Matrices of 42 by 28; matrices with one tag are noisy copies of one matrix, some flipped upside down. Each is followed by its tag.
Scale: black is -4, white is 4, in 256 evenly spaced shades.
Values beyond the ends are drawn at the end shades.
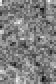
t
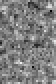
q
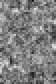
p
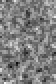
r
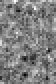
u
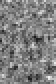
q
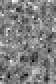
u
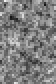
r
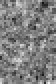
t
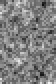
t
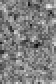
q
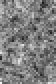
t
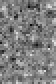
q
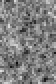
r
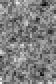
t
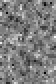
r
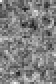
u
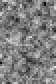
r
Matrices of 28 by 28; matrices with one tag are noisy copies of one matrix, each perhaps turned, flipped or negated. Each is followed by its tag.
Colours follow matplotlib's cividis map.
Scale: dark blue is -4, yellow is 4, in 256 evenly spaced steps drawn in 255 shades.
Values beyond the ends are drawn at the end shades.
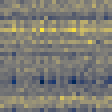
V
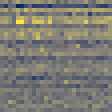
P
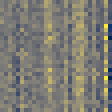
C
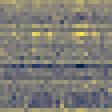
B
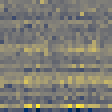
C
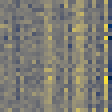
C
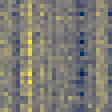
V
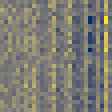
P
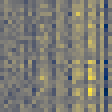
P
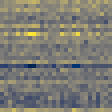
B
